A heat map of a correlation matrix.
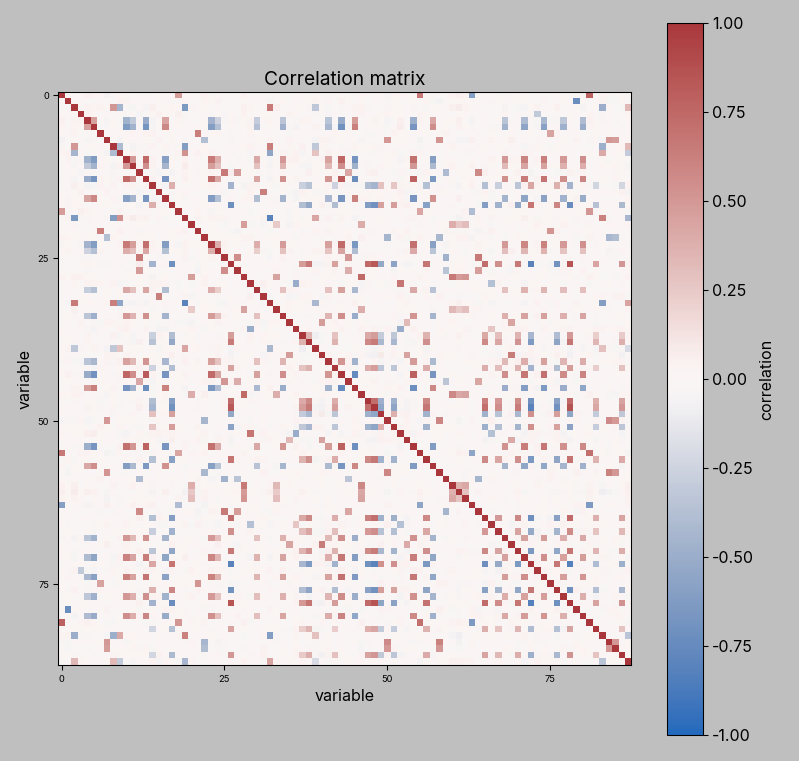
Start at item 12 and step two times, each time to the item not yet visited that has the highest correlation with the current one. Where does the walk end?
64
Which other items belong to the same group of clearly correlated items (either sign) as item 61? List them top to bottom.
20, 28, 33, 46, 60, 62
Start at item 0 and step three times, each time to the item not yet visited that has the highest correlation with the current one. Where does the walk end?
18
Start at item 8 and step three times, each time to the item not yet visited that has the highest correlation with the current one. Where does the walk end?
87
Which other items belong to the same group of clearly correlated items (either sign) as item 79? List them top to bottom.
1
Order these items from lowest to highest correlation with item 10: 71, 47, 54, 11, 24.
47, 24, 11, 71, 54
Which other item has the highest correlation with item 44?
25
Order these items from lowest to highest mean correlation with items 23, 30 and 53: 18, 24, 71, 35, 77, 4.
4, 18, 35, 24, 77, 71
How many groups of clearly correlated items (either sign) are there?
13
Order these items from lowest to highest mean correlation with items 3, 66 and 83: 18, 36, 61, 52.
52, 61, 18, 36
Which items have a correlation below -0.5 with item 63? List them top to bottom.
0, 55, 81
